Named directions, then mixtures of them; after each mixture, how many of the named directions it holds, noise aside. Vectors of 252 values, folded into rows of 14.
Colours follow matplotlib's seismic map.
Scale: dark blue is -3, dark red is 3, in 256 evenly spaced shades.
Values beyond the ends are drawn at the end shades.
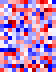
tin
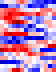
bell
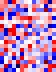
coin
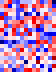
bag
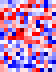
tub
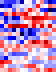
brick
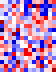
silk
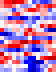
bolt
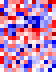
four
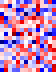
two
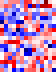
three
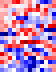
two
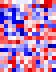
three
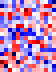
three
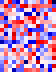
one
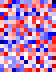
one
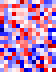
four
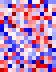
four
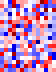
three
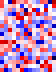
two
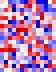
two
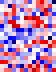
three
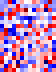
one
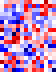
two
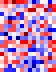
three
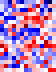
three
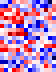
four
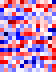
three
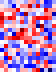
one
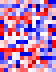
four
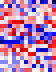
two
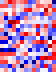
three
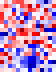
two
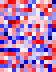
three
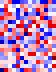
three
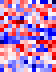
three
